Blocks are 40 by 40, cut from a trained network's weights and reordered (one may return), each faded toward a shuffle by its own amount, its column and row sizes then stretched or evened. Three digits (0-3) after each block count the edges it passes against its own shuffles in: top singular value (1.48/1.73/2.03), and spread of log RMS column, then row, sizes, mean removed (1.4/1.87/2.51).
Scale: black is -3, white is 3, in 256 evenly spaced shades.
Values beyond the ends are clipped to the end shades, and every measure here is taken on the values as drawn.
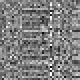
3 1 1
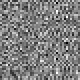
3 1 0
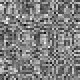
3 0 0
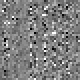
0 3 0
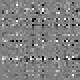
1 2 3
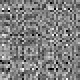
3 1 1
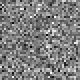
0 1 1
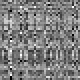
3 3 0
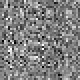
2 2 1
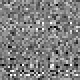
2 2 2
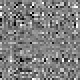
2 2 3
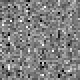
0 2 0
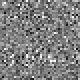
0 1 2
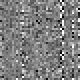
2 3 0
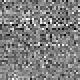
2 0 2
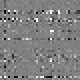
2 2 3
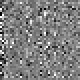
0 3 2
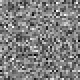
2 0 1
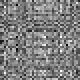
3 0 1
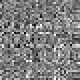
2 1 2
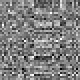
3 1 2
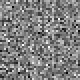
0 0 0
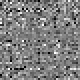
0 2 3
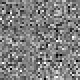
1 2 0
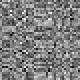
3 1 0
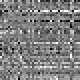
3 0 3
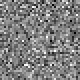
0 0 1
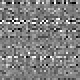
3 0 3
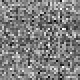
1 1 0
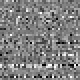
2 0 3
